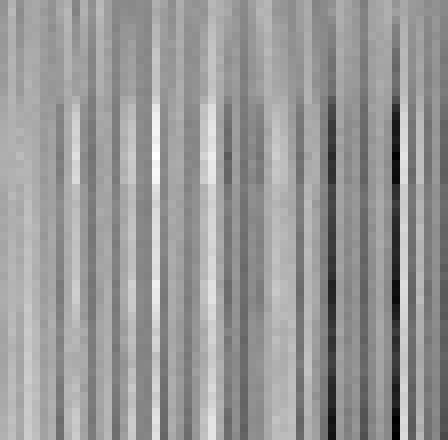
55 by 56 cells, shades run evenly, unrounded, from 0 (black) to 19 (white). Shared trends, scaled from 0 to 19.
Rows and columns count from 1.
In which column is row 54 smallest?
50
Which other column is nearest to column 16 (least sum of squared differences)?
40
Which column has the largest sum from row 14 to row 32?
20
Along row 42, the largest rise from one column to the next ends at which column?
51
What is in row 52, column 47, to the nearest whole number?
10
